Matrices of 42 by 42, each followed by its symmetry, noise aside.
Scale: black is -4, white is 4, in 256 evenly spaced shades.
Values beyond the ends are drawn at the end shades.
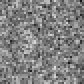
mirrored top to bottom.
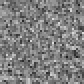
antisymmetric.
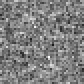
same after a half turn.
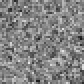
symmetric.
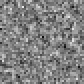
symmetric across the other diagonal.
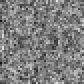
mirrored top to bottom.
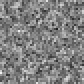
same after a half turn.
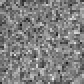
symmetric.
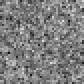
symmetric across the other diagonal.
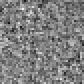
antisymmetric.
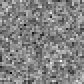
symmetric.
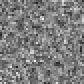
symmetric across the other diagonal.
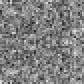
mirrored top to bottom.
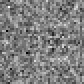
mirrored top to bottom.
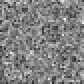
symmetric across the other diagonal.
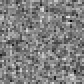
antisymmetric.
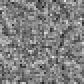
antisymmetric.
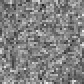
same after a half turn.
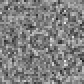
mirrored top to bottom.
